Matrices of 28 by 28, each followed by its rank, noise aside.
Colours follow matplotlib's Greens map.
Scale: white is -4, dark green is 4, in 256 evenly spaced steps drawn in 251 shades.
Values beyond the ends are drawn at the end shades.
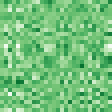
three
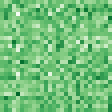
five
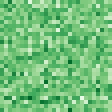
six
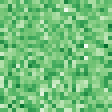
seven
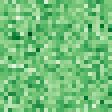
seven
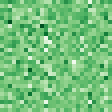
six
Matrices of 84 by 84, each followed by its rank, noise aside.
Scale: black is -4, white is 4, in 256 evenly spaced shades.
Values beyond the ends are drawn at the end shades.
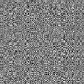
six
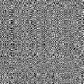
six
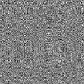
seven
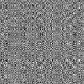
five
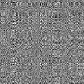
five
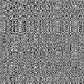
five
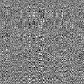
six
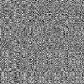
eight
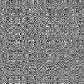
six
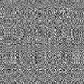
six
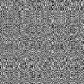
seven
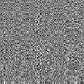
six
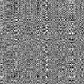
four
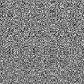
eight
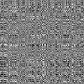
five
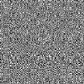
eight
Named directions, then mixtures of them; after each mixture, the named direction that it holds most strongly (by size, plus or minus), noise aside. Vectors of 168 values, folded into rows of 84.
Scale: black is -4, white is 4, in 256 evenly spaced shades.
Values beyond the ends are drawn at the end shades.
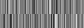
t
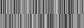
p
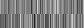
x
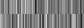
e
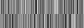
x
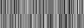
p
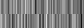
e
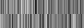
e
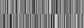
t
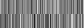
x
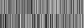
x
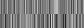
x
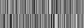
t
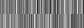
x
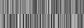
t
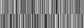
t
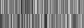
e
